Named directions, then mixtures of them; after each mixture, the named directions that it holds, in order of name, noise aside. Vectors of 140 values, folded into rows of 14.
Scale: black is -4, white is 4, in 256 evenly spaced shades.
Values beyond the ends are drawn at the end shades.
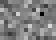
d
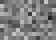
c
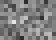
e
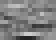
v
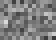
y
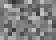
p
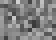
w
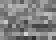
v, y.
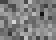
c, d, e.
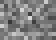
c, w, y.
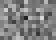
e.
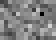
d.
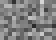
p, v, w.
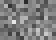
e.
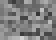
e, p, v.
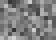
p.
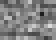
d, v, w.
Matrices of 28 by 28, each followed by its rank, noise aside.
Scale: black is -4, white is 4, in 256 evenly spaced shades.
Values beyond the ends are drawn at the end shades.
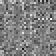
six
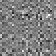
four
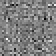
seven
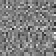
five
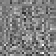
four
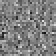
six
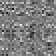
six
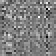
five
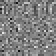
six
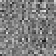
five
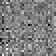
six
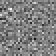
six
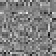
five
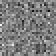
five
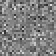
seven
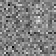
seven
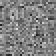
seven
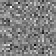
six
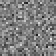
seven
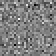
seven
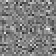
six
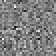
six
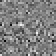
six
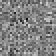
seven
